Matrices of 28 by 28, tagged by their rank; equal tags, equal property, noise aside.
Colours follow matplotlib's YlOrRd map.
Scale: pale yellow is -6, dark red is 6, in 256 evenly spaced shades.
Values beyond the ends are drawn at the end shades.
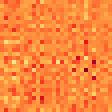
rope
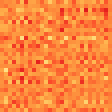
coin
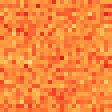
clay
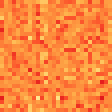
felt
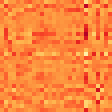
rope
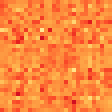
coin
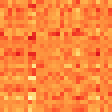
rope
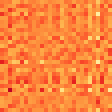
rope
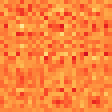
rope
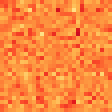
clay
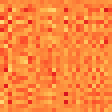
rope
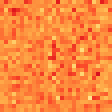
felt
